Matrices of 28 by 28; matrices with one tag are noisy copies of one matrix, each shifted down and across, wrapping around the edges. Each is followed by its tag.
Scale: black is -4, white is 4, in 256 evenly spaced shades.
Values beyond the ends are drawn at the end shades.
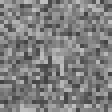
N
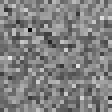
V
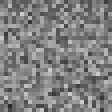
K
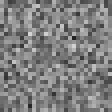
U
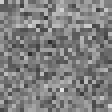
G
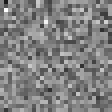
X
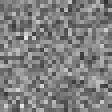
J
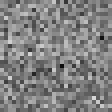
G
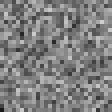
X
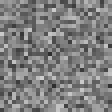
J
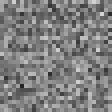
K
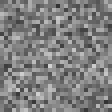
J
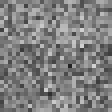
G
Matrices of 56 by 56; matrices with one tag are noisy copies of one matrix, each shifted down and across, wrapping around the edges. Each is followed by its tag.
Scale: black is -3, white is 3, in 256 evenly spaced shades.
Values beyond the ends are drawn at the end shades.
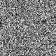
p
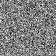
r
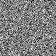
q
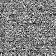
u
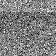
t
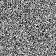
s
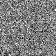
p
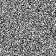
q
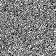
q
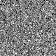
p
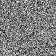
q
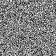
r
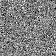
r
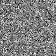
p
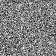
s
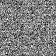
u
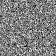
p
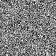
r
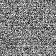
u
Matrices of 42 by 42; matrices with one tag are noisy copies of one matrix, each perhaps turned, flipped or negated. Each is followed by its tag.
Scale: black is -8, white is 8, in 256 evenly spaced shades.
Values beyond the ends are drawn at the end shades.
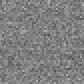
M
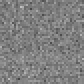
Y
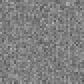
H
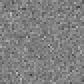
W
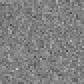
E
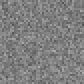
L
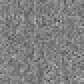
M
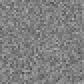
W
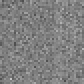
Y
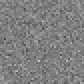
W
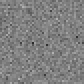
E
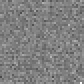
H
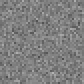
E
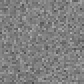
L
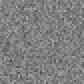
W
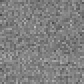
Y
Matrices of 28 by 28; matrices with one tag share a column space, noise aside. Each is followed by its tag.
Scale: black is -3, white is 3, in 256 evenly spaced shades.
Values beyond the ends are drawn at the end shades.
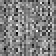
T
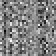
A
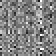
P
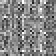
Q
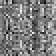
Q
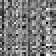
P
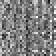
Q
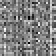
A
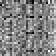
Q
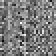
P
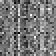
Q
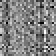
P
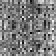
Q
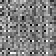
T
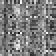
Q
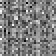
A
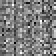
A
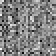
T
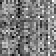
Q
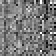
Q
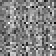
P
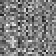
T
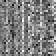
T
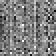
T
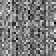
A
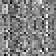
Q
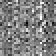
A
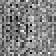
T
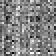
T
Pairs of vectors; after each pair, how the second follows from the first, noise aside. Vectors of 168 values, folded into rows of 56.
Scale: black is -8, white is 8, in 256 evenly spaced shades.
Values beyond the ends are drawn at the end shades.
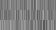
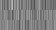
reversed, negated.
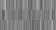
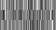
scaled up.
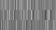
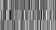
reversed, scaled up.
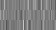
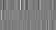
wrapped around, partly zeroed.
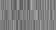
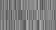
reversed, negated.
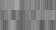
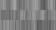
reversed, negated.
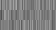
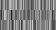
scaled up.
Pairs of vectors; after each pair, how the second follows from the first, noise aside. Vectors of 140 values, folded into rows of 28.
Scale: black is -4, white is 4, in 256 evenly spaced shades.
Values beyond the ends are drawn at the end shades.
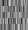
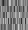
copied.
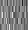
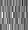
copied.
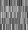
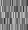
shuffled.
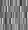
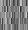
negated.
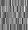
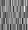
copied.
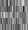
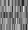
negated.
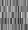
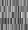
copied.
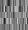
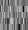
reversed.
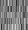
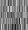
negated.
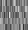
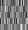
shuffled.
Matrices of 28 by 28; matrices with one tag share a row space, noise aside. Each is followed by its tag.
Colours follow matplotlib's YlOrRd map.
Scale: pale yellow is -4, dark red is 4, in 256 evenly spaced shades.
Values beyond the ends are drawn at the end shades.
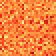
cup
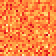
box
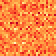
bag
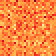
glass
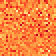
box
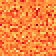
bag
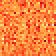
bag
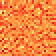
cup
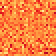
cup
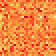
cup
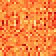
bag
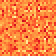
bag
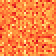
glass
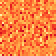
cup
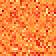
bag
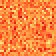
glass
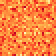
glass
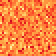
cup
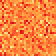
cup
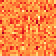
bag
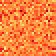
cup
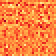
box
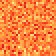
glass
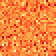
bag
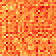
box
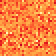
box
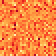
bag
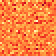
glass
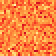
glass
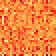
cup
